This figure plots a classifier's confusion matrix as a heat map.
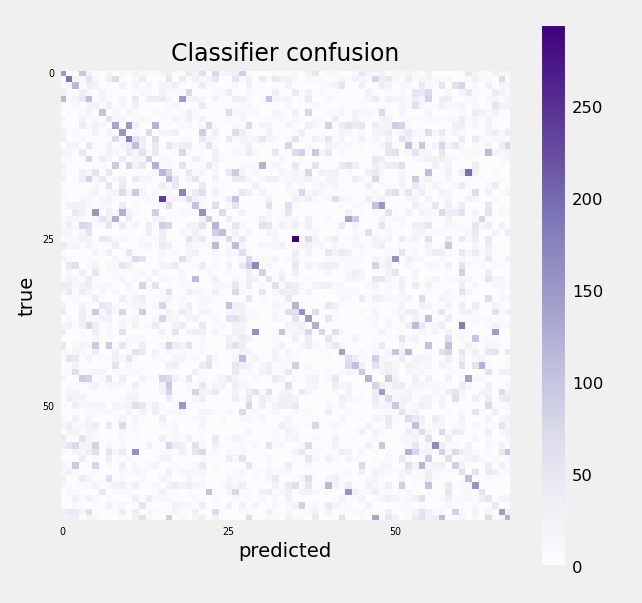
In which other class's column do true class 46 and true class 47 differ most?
61
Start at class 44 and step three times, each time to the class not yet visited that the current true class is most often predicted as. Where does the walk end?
27
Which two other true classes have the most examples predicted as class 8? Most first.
22, 14
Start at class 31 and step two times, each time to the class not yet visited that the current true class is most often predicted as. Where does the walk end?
48
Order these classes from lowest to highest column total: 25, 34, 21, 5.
25, 34, 5, 21
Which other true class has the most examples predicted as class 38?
12
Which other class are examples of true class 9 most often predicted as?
21
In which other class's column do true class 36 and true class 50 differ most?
18
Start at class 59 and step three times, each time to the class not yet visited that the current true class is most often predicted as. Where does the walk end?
11
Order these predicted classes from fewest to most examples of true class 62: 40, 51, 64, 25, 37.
64, 25, 37, 51, 40
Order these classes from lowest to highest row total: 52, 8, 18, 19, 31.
52, 31, 19, 18, 8
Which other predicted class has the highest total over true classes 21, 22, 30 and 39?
5
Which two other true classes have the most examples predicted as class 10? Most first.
8, 14
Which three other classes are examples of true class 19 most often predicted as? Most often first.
15, 26, 41
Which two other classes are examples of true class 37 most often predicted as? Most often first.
55, 15
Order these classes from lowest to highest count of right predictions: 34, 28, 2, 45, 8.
34, 28, 45, 2, 8
